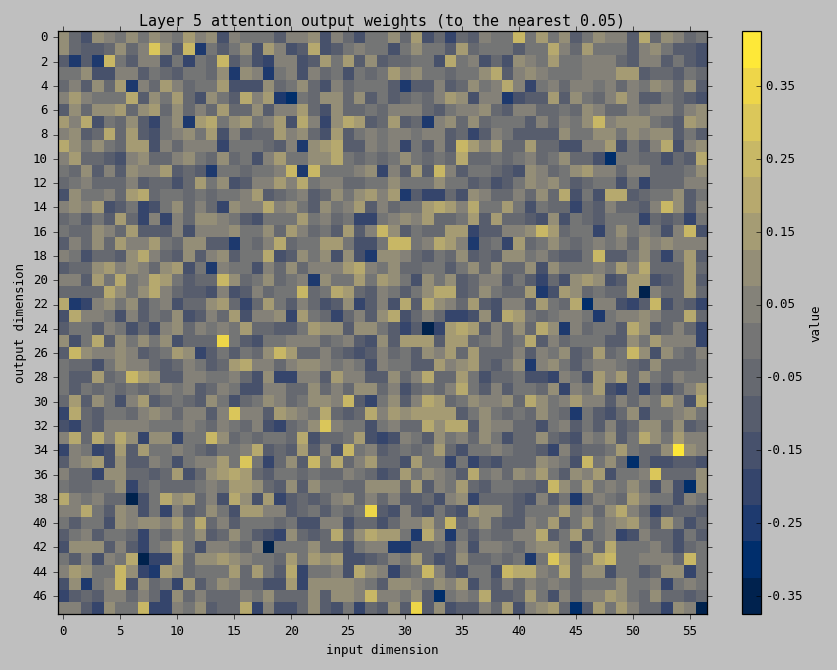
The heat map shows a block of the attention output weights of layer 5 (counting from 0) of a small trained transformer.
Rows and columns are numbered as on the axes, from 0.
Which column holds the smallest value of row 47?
56
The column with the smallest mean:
45
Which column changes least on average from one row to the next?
54
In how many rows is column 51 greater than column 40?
20
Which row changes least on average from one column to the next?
12
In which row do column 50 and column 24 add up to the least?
22
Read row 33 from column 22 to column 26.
-0.15 -0.05 -0.05 0 0.15
